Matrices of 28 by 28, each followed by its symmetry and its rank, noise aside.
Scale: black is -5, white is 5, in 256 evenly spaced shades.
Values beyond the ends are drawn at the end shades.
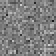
no symmetry, rank eight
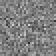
no symmetry, rank eight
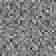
no symmetry, rank eight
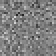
antisymmetric, rank six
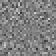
no symmetry, rank six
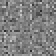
antisymmetric, rank six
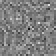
no symmetry, rank eight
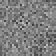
symmetric, rank eight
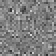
no symmetry, rank eight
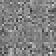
antisymmetric, rank six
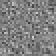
antisymmetric, rank six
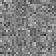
no symmetry, rank six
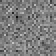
symmetric, rank eight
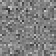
no symmetry, rank six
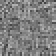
antisymmetric, rank eight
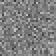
no symmetry, rank seven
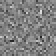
antisymmetric, rank six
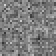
symmetric, rank six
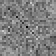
symmetric, rank eight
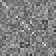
symmetric, rank eight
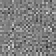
no symmetry, rank six
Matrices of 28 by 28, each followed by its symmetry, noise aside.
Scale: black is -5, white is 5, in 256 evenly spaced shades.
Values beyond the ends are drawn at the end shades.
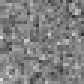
symmetric across the other diagonal.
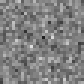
same after a half turn.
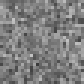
antisymmetric.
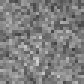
symmetric across the other diagonal.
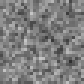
symmetric across the other diagonal.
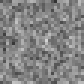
mirrored top to bottom.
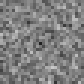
symmetric across the other diagonal.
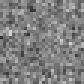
antisymmetric.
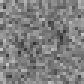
same after a half turn.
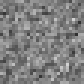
same after a half turn.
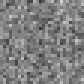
mirrored top to bottom.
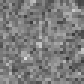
symmetric across the other diagonal.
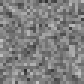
antisymmetric.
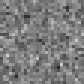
same after a half turn.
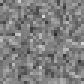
same after a half turn.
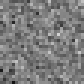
symmetric across the other diagonal.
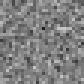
antisymmetric.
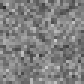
antisymmetric.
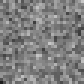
antisymmetric.
